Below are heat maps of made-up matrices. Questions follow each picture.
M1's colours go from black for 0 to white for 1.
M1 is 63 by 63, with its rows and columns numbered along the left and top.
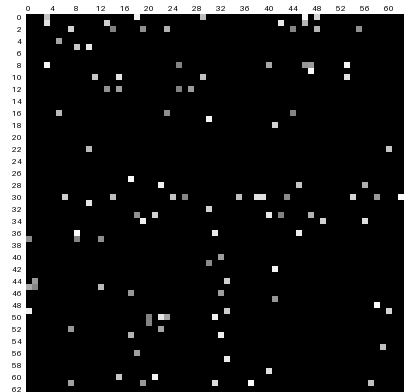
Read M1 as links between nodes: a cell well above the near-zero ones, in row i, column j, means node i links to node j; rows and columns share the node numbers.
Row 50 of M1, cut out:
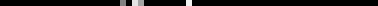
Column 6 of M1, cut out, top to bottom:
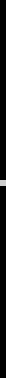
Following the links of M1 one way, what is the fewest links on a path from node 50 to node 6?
6
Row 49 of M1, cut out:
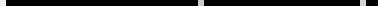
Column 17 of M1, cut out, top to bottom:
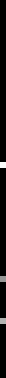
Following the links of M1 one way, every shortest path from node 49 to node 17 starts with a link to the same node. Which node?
node 0
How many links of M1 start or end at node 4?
1
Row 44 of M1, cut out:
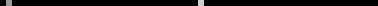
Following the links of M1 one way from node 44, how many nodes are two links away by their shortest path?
8
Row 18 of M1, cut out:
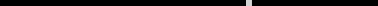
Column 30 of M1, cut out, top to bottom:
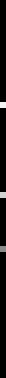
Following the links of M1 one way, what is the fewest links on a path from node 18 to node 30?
2
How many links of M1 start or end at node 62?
1
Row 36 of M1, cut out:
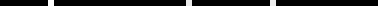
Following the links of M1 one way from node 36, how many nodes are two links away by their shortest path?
10
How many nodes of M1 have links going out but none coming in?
11
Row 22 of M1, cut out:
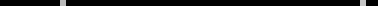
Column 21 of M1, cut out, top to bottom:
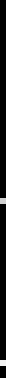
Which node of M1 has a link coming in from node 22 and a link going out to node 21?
node 60
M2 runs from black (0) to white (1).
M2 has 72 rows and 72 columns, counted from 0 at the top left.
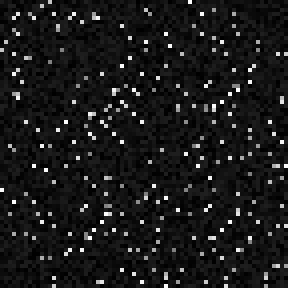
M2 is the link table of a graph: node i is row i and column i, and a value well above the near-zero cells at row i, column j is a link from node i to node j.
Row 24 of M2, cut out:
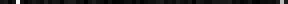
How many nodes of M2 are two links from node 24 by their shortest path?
8
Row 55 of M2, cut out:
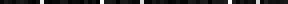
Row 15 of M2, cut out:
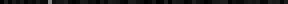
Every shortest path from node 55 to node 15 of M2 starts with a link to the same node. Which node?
node 64
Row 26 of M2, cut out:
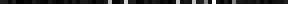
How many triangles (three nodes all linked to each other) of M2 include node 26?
4
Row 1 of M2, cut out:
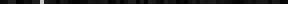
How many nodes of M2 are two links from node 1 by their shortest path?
3
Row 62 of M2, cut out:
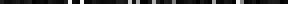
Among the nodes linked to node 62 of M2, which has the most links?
node 53
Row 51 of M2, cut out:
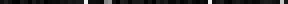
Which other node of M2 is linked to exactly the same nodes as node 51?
node 44
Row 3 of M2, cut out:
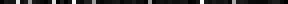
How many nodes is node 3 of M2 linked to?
8
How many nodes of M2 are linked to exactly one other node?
7
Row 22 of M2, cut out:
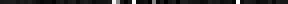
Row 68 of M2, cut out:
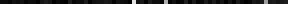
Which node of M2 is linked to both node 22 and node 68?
node 33
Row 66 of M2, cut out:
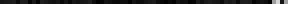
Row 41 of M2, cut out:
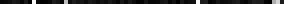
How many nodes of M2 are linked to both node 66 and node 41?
3
